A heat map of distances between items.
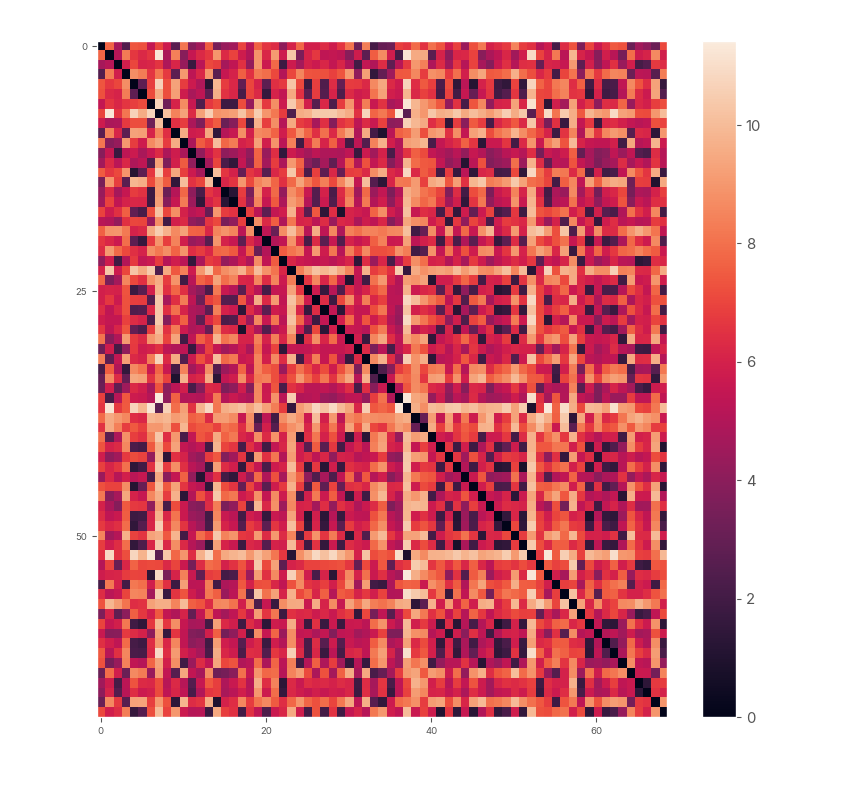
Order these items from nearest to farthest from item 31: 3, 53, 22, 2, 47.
22, 2, 53, 3, 47
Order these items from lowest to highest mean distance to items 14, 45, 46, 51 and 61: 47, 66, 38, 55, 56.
66, 47, 55, 38, 56
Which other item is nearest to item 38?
57
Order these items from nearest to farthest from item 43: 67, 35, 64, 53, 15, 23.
35, 15, 53, 64, 67, 23
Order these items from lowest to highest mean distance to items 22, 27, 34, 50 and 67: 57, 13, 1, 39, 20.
20, 1, 13, 39, 57
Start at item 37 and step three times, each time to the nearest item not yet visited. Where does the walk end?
7
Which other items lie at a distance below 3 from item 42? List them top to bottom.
8, 18, 47, 56, 60
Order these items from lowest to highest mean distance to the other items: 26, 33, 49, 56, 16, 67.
49, 16, 33, 26, 56, 67
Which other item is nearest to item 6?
54
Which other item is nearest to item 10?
46
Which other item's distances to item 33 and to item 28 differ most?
3
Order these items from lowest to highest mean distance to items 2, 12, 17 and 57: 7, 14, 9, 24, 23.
24, 9, 14, 23, 7
